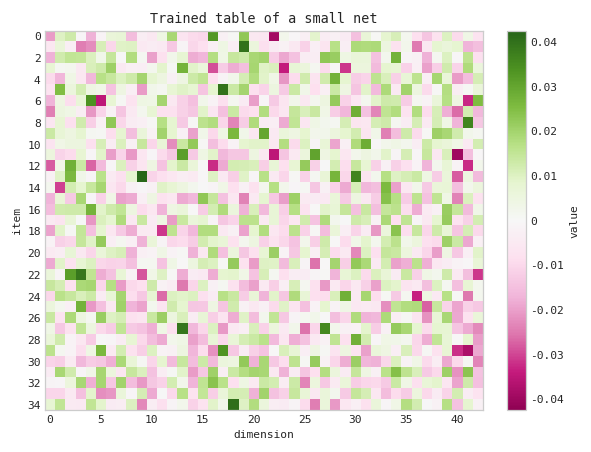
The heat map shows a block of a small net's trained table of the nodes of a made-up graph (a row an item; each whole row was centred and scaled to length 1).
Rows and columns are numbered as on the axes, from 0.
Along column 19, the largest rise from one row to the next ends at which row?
17
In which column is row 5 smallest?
9
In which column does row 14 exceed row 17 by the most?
4
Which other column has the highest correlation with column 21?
41
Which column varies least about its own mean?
10
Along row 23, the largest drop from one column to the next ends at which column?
7
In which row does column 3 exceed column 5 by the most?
22
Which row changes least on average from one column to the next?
19
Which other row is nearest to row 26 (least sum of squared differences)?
14
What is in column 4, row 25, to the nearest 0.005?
-0.02
